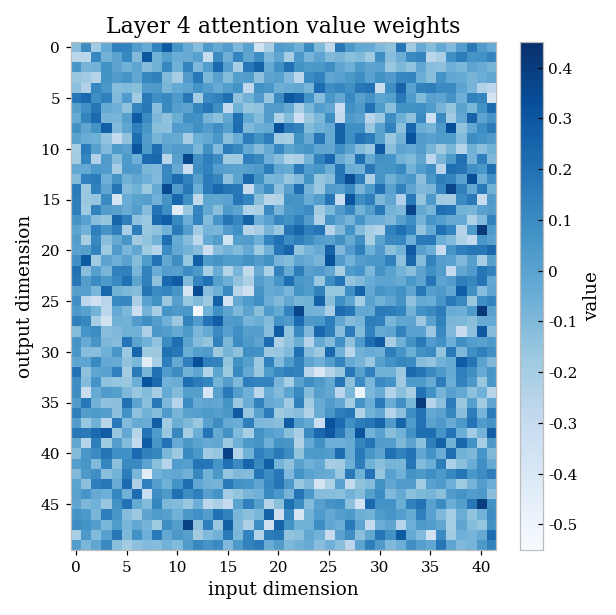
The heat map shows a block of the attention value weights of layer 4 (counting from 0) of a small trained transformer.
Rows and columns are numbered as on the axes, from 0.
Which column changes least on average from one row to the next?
23
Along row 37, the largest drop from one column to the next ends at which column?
9
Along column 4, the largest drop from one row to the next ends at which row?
15
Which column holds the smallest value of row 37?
24
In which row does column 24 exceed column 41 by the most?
4
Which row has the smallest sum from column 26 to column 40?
34
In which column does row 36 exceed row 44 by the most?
16
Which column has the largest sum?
33
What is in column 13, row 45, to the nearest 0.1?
-0.3
